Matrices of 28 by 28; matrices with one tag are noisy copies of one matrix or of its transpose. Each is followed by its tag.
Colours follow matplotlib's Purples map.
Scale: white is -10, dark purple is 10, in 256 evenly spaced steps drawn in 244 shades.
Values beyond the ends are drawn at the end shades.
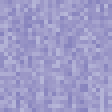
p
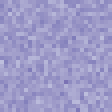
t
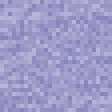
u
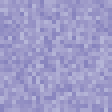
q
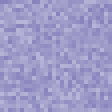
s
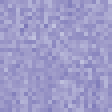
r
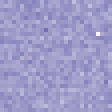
q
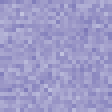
s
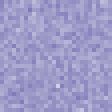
s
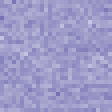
r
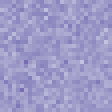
t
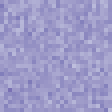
s
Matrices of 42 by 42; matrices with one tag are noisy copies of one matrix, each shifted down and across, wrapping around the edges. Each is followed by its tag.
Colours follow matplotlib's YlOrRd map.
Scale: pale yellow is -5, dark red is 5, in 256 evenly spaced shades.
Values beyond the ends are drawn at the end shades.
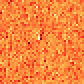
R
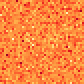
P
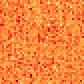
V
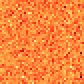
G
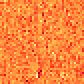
R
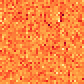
R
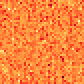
V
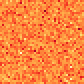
P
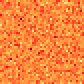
P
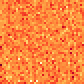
V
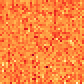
V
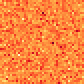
P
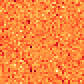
G
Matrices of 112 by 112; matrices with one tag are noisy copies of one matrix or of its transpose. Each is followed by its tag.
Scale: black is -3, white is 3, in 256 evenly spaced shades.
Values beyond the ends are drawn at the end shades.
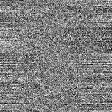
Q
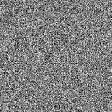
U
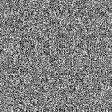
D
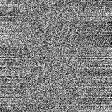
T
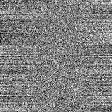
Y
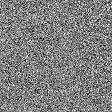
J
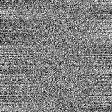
Y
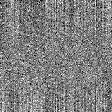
Y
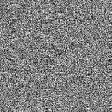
D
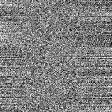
T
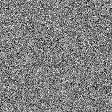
J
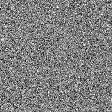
J
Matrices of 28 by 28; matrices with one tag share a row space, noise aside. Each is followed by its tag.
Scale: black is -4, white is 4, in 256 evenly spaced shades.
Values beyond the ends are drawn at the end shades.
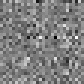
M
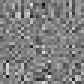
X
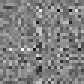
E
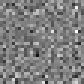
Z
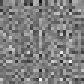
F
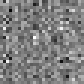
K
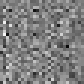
K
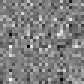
F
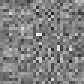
E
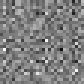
Z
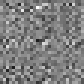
X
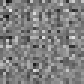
K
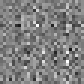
M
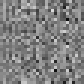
M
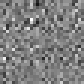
Z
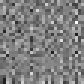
Z
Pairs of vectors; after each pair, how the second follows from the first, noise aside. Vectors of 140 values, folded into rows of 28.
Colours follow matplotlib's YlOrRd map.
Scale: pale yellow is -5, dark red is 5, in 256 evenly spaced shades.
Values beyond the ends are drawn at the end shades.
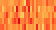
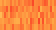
wrapped around, shrunk.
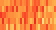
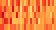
reversed, negated.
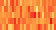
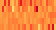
negated, partly zeroed.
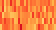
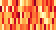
reversed, scaled up.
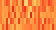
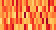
reversed, scaled up.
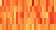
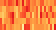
reversed, negated.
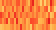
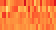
reversed, negated, partly zeroed.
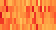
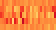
reversed, partly zeroed.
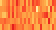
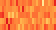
reversed, negated, partly zeroed.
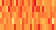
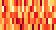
reversed, scaled up.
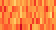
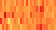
reversed, negated, partly zeroed.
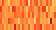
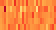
reversed, partly zeroed.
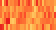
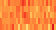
reversed, negated, partly zeroed.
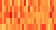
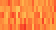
wrapped around, shrunk.
